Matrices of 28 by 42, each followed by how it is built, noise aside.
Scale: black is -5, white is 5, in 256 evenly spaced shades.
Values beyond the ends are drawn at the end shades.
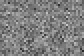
repeating columns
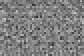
repeating columns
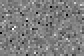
sparse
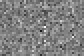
uneven columns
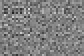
low rank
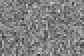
noise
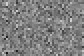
uneven columns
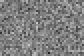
noise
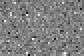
sparse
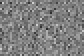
low rank
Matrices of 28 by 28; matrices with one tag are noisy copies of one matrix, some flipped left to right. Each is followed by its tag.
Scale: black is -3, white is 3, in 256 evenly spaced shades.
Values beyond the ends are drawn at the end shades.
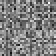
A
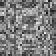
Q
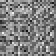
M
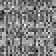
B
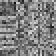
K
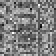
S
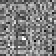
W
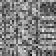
K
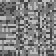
K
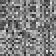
A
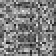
S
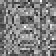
Q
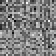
A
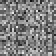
W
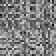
A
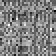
B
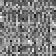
B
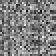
W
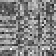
K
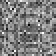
S
